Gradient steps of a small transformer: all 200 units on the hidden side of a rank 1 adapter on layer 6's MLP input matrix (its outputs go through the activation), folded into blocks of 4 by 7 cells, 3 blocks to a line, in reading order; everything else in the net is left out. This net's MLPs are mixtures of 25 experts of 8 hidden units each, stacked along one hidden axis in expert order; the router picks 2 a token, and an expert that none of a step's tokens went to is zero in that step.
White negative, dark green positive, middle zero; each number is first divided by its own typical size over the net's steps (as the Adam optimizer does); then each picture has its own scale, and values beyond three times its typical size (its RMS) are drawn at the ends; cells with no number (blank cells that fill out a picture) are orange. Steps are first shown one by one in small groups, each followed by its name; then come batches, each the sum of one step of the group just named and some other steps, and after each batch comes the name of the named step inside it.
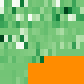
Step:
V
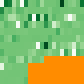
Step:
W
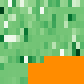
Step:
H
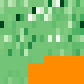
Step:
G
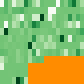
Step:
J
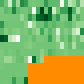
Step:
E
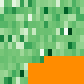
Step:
V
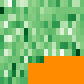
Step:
H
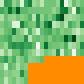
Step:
W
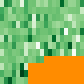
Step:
W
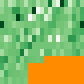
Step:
G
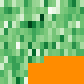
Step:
J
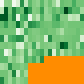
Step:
V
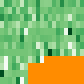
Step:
W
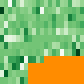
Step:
H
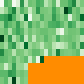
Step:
V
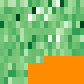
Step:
G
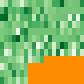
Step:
W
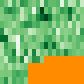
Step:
E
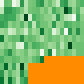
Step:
V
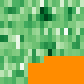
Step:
E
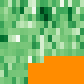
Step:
E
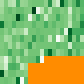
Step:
G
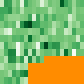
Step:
W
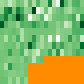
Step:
G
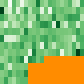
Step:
H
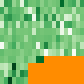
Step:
W
